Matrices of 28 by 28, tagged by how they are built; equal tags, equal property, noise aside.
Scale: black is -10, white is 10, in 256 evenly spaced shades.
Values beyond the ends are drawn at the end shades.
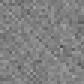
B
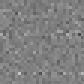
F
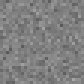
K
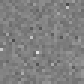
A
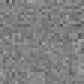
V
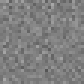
V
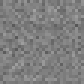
K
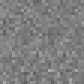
K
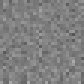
V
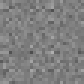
V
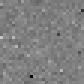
A
